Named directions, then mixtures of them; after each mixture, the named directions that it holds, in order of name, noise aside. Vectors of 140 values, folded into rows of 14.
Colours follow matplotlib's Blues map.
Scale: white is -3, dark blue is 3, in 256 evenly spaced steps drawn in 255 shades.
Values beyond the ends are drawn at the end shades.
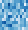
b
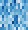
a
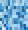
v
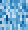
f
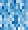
a.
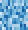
v.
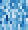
f.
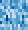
f.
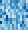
f.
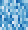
a, f.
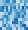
a, v.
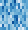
a.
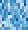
a, b.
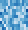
v.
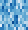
a.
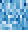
b, f.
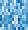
a.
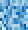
v.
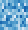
b, f.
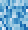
v.
